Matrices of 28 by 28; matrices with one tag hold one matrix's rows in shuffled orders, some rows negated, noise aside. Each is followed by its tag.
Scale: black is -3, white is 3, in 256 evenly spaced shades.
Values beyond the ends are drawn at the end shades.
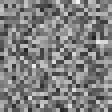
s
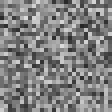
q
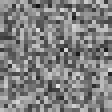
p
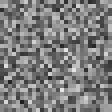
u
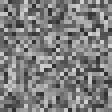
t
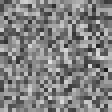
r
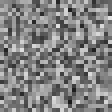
s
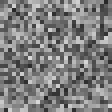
p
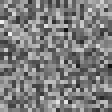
p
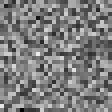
u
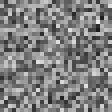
t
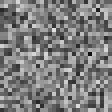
q
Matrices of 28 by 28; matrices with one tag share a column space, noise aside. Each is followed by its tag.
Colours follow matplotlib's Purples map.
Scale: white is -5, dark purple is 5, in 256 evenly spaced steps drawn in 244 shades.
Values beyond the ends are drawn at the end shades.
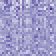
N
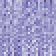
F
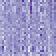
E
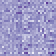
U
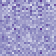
N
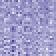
F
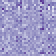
N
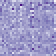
N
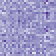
U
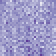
F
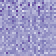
N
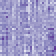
E
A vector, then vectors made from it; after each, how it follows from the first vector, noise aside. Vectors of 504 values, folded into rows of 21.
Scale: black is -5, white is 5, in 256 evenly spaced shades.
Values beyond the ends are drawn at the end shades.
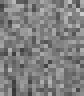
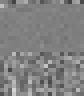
negated, partly zeroed.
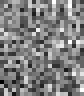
reversed, negated, scaled up.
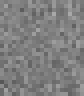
reversed, negated, shrunk.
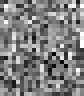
wrapped around, negated, scaled up.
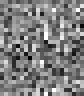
wrapped around, negated, scaled up.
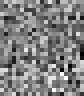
wrapped around, scaled up.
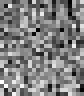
reversed, scaled up.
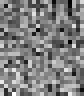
reversed, scaled up.
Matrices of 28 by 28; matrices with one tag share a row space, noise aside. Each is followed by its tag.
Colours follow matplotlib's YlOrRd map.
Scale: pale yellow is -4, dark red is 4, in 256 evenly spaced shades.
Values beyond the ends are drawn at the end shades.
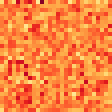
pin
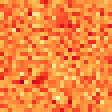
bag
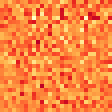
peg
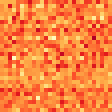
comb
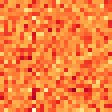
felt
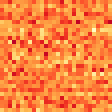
comb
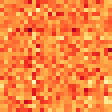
felt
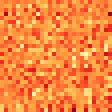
felt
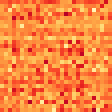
comb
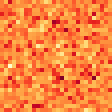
bag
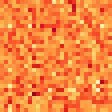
bag
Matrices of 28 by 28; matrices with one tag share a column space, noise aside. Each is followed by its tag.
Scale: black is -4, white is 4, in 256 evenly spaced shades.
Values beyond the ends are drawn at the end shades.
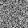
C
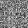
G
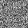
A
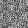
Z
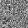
C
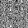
C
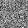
Z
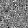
Z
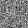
C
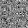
C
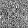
G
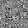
G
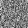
Z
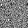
A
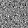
A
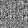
G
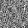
Z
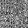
C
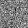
C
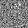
A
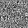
G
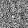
G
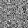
C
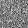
C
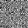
C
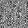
G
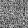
C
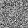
A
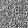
C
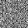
C
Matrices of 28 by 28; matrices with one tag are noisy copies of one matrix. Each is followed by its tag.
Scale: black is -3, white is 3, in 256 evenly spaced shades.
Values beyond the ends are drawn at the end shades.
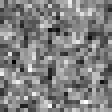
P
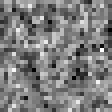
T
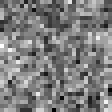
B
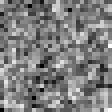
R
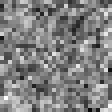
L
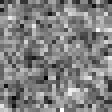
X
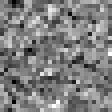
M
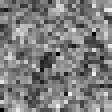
R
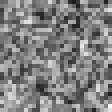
L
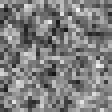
P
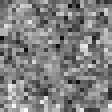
L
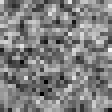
M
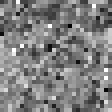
B
